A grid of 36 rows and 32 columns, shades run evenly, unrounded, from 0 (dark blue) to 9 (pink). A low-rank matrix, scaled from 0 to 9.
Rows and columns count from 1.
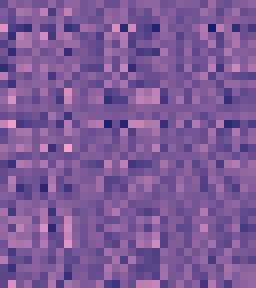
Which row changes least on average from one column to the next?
14
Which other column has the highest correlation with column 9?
20
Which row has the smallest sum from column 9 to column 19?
7
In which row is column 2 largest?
16
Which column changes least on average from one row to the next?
22
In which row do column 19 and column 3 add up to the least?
4
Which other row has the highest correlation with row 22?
35
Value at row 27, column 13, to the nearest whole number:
3
